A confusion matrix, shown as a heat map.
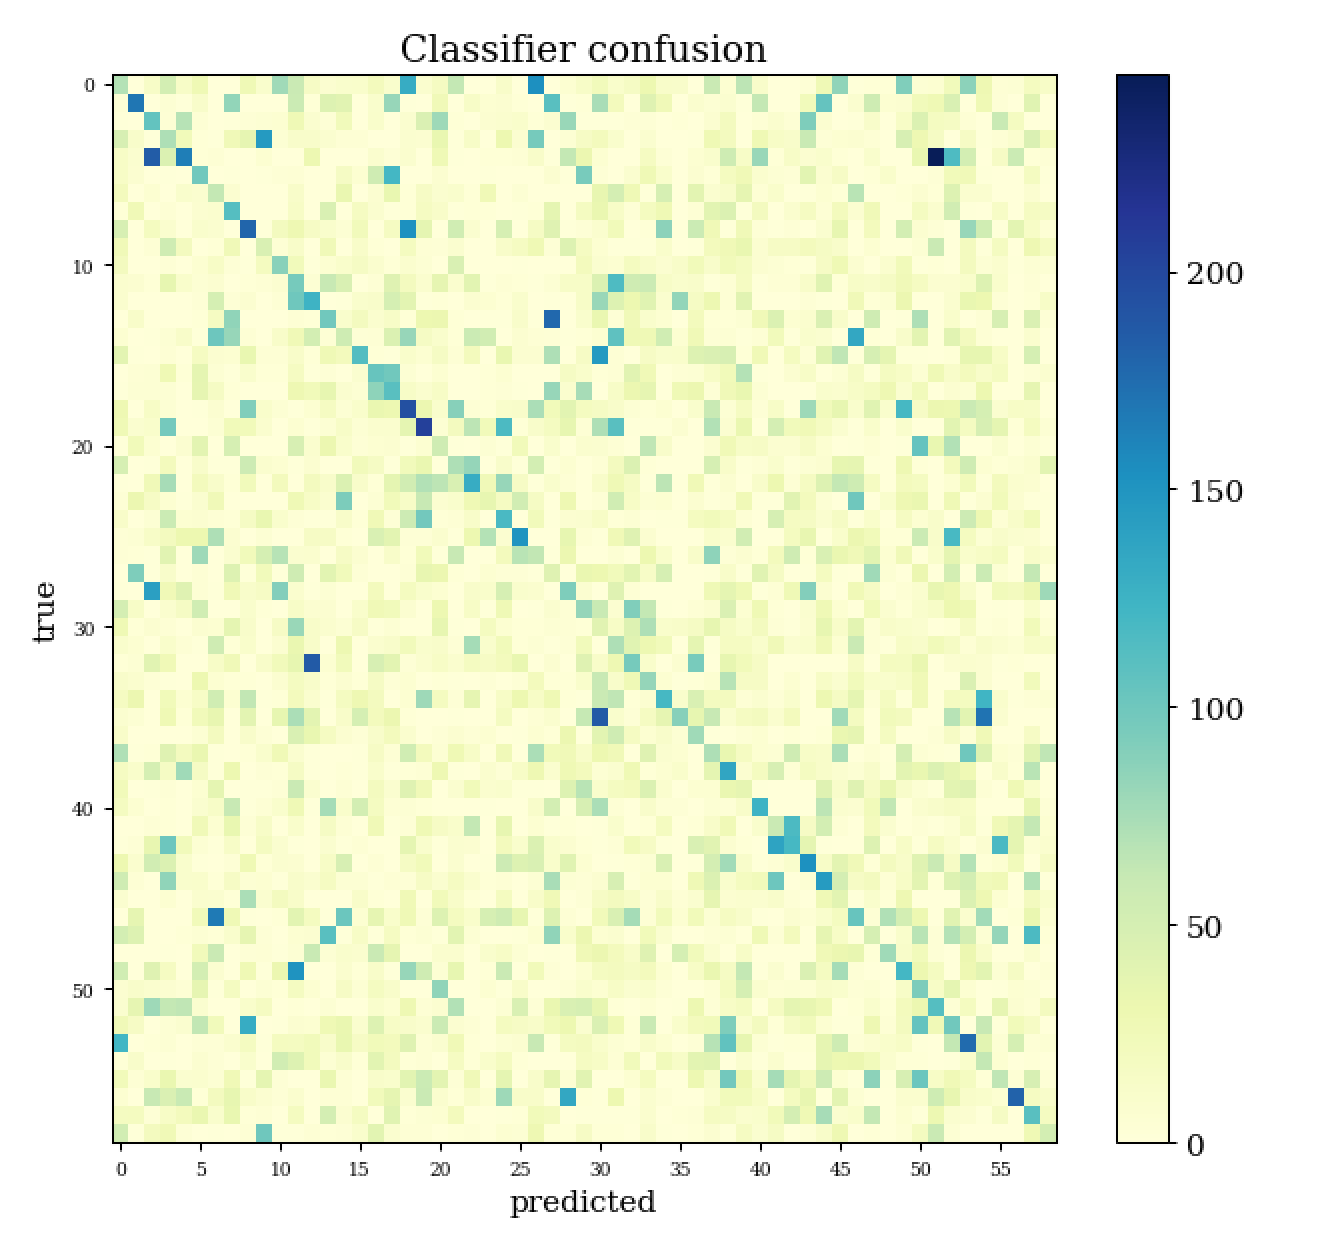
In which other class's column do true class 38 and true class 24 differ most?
19
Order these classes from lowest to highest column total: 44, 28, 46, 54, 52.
28, 46, 54, 44, 52
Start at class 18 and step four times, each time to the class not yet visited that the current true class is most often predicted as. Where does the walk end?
22
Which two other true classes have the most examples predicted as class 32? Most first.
29, 46
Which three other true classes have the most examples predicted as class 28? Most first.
56, 2, 4
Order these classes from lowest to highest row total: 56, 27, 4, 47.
27, 47, 56, 4
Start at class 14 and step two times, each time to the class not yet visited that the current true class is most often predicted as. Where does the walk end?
6
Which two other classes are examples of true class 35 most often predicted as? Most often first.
30, 54
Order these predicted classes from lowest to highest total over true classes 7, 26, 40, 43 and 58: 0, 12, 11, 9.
12, 11, 0, 9
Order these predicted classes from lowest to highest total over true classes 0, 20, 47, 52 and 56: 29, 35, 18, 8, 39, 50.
35, 29, 39, 18, 8, 50
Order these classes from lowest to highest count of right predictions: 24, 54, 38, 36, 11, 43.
54, 36, 11, 24, 38, 43
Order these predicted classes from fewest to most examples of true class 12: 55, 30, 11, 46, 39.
55, 46, 39, 30, 11
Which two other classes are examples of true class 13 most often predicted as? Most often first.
27, 7
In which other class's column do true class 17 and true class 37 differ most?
53
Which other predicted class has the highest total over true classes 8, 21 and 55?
18
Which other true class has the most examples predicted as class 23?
25
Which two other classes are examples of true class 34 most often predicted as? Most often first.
54, 19
